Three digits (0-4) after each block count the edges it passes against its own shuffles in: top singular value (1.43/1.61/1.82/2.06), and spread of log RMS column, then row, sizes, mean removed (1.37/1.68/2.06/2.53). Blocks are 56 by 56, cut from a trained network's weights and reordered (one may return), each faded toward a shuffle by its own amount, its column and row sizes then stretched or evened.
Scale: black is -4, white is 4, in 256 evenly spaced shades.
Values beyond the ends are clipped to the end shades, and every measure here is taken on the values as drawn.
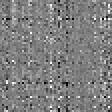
1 4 3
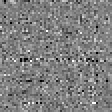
0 1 3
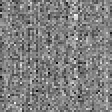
2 3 0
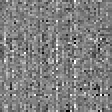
3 2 3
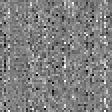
1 4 1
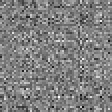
3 3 3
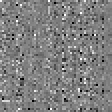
0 4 2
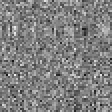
2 1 2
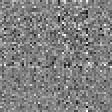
1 3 3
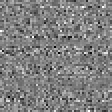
1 0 4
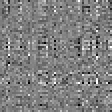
4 4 3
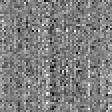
3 3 2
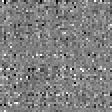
0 2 4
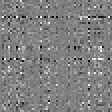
4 4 3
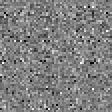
0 1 3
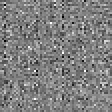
2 3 2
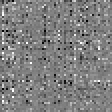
0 4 4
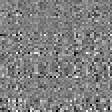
3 3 4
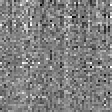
2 1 3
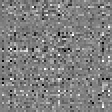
0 4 4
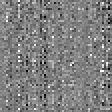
2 4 2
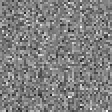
1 2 0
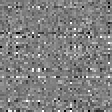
2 3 4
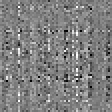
3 4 3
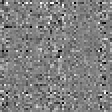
1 4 3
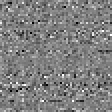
0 0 4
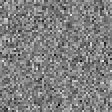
1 0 0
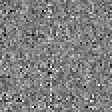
1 1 3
